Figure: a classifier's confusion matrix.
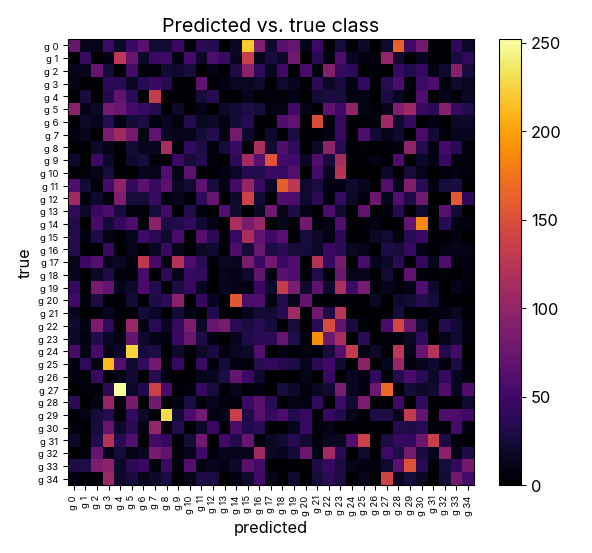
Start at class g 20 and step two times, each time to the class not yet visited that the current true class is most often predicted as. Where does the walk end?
g 30
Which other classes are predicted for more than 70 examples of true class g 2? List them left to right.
g 15, g 22, g 33
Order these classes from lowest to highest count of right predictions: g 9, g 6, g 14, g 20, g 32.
g 6, g 9, g 20, g 32, g 14
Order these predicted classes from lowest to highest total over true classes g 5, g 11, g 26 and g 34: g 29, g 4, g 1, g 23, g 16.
g 1, g 23, g 16, g 4, g 29
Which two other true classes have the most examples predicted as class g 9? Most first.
g 17, g 20
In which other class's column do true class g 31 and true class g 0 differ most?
g 15
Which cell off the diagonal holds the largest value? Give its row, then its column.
g 27, g 4
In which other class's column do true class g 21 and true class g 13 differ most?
g 23
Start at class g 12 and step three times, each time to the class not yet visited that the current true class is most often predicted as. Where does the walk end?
g 8
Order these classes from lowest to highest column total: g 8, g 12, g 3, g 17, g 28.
g 12, g 17, g 8, g 28, g 3
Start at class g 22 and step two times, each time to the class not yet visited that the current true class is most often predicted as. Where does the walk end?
g 3
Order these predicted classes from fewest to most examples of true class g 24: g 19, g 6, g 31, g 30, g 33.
g 19, g 6, g 33, g 30, g 31
